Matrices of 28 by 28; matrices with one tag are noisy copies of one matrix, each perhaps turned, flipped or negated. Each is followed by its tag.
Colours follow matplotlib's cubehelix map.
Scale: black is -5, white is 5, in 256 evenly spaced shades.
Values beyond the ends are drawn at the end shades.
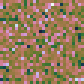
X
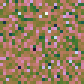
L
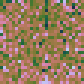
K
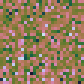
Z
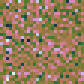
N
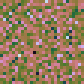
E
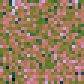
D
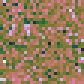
Z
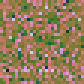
E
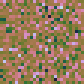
L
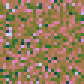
N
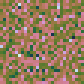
E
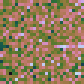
K
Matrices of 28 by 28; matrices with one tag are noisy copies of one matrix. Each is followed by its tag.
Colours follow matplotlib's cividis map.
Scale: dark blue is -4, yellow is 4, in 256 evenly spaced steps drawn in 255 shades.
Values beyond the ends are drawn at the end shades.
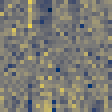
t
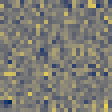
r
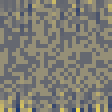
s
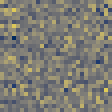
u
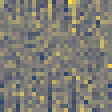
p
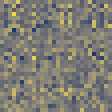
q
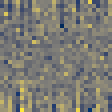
s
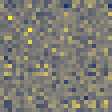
r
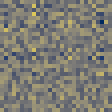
q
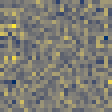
u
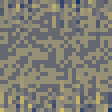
s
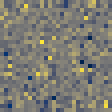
r
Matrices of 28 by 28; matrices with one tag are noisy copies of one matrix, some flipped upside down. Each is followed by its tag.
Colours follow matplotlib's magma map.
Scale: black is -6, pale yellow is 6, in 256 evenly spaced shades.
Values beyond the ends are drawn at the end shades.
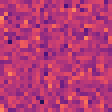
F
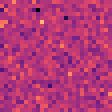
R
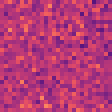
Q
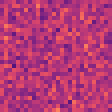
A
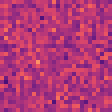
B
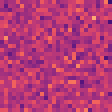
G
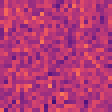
B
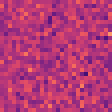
Q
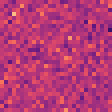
R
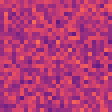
G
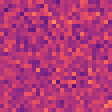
G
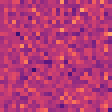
G
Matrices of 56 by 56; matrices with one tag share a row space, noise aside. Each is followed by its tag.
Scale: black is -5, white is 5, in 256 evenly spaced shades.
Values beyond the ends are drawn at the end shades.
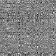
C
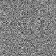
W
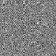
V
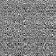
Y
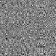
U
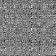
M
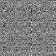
M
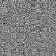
V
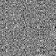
U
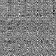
C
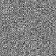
V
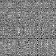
C
